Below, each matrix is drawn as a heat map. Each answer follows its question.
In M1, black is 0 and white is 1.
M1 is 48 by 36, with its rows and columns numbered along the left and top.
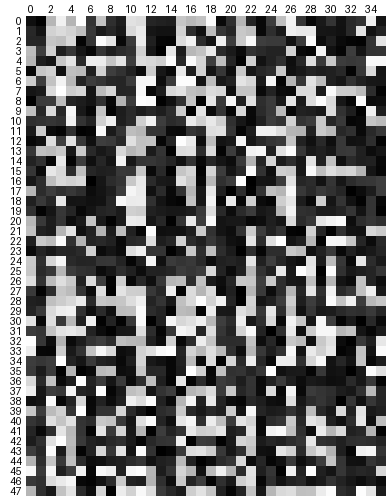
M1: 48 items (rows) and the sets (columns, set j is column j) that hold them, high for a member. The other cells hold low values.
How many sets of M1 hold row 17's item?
8
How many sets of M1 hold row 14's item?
6
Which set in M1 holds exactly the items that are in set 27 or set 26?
18
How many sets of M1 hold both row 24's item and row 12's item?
2
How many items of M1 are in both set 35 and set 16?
8
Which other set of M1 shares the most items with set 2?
15
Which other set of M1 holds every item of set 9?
22
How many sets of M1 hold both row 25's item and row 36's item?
1
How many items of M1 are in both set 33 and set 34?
3
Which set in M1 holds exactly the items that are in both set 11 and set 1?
23
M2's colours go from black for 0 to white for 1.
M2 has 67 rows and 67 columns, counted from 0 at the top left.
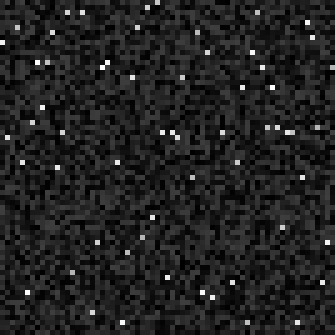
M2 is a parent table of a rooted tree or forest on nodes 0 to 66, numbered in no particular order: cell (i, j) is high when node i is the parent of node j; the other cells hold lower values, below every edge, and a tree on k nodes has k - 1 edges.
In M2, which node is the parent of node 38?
35
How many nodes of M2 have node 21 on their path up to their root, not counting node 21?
3
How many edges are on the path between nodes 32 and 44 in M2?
2
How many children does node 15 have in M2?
2
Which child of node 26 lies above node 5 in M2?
58
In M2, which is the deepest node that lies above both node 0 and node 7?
12
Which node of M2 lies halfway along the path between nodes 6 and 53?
50
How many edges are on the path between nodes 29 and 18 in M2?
9
